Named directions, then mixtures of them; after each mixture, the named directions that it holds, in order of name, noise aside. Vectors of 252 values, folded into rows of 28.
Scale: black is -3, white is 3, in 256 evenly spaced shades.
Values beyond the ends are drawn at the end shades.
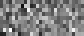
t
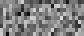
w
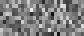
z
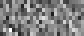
t, z.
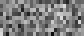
w, z.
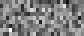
t, w, z.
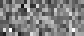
t.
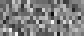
t, z.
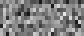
w.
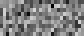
w.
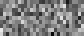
w, z.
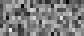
t, w, z.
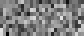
w, z.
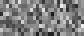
z.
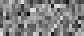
w.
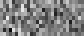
t, z.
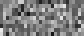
w, z.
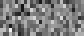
t, w, z.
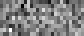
t, w, z.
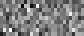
t.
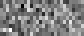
t, z.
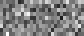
w.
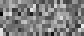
t, w, z.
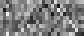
w, z.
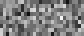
w, z.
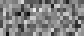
w.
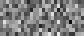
w, z.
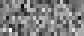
t, w, z.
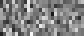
t, w, z.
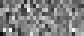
t.
